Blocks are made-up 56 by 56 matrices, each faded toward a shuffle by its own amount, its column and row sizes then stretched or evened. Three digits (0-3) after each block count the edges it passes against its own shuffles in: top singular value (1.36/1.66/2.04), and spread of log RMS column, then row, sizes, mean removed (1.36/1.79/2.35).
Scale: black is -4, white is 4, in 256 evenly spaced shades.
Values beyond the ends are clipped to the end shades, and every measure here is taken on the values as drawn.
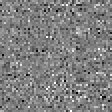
2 1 2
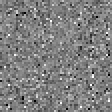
0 2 0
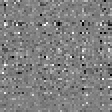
2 2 3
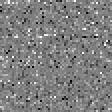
0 0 2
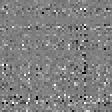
2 2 3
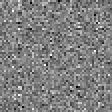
2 2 0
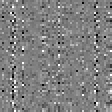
3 3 1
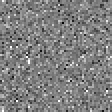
2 1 0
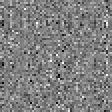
2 2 0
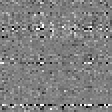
3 1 3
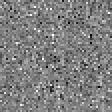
0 0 1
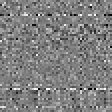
3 1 3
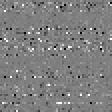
0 1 3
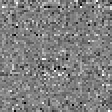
1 1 2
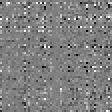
1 3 3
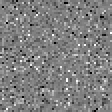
1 1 0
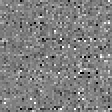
1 2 2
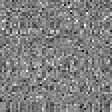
3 0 0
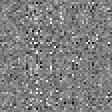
2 2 1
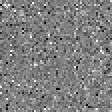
1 1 0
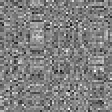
3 0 1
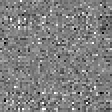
2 0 2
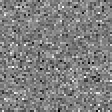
0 0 2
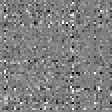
1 3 3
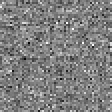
2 0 2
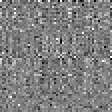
3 1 2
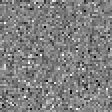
0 0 1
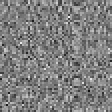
3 1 1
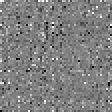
0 2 2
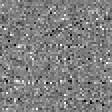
1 0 2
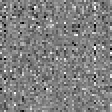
2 3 1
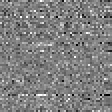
3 0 3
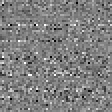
0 2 3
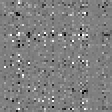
2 3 2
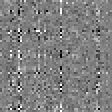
3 3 2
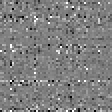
2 2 3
